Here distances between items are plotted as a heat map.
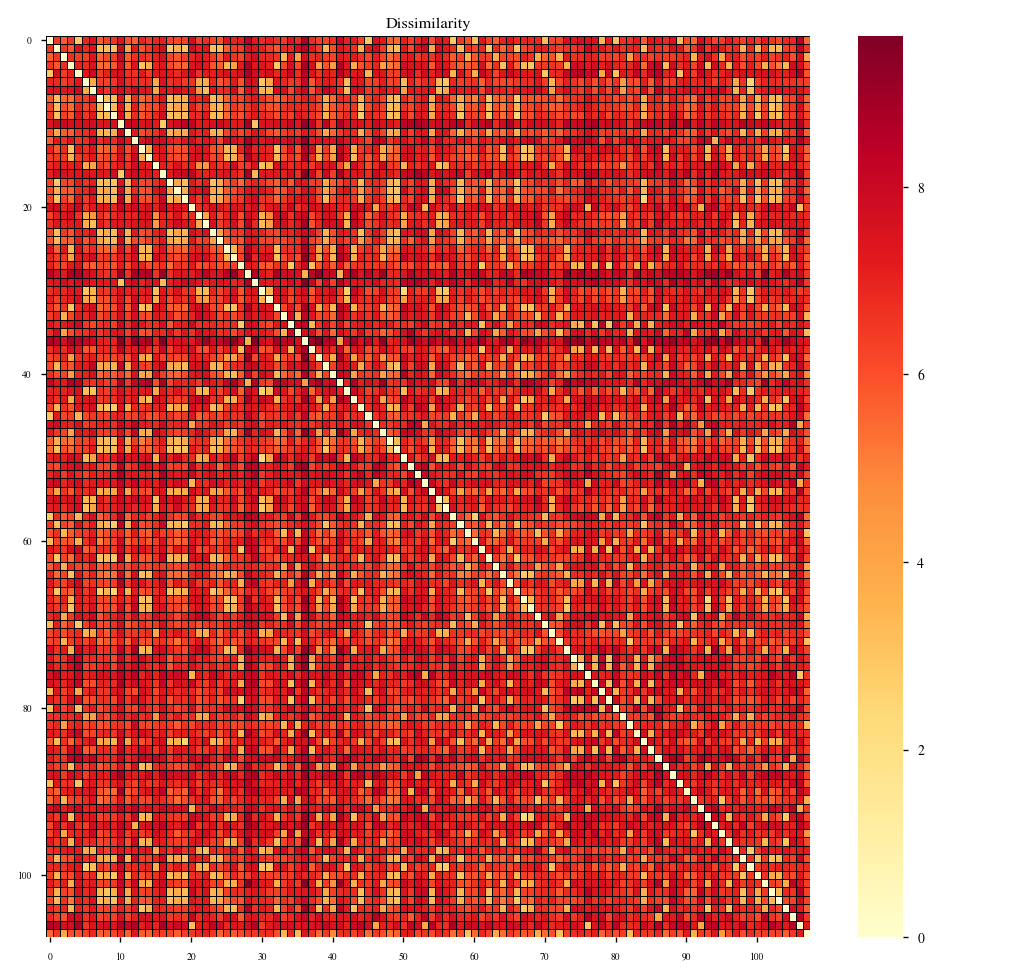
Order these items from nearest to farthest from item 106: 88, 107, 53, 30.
53, 30, 107, 88
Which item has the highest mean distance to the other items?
36
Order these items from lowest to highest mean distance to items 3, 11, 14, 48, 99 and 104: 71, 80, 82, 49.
49, 71, 82, 80
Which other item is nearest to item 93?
67
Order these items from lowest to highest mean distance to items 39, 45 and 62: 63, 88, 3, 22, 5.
3, 63, 5, 22, 88
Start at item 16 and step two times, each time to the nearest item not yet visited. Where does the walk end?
29
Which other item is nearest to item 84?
19
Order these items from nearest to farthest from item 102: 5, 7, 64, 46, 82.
7, 64, 82, 5, 46
